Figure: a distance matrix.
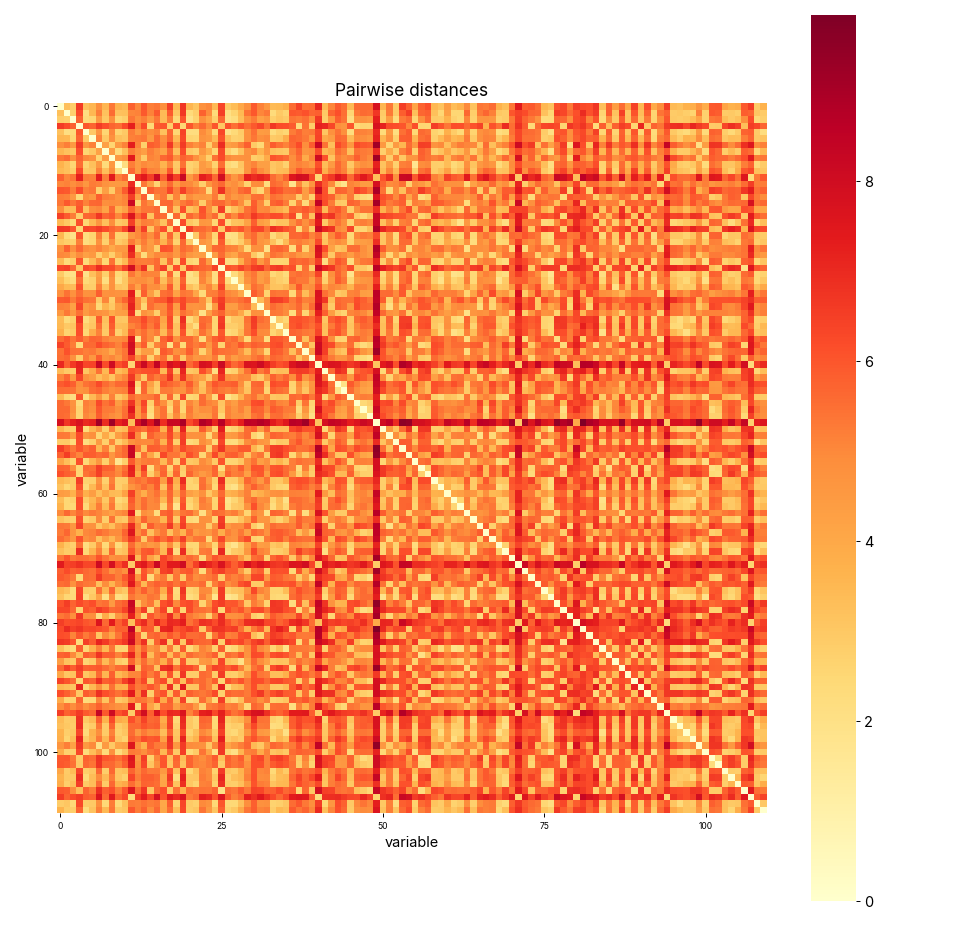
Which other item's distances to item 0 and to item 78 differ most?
83
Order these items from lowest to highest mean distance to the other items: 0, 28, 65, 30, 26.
26, 28, 0, 65, 30
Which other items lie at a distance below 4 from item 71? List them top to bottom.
11, 40, 49, 80, 94, 107
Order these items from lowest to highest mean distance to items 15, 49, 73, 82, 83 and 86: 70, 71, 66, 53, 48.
48, 66, 70, 53, 71
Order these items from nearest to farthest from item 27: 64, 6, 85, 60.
64, 60, 6, 85
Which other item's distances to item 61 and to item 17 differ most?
98
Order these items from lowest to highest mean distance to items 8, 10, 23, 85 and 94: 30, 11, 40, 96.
30, 96, 11, 40
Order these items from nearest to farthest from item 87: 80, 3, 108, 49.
108, 3, 80, 49
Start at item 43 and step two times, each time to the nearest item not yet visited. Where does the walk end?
12
